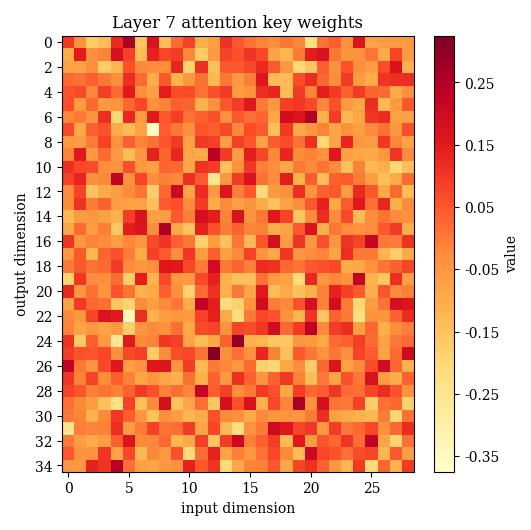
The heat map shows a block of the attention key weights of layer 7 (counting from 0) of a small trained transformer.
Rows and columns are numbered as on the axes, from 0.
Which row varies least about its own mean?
28
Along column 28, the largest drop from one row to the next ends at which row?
26
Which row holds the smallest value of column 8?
0
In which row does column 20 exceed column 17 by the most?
6
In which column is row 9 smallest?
5
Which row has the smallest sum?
30
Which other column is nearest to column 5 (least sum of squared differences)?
14
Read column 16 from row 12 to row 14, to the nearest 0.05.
-0.2 -0.1 0
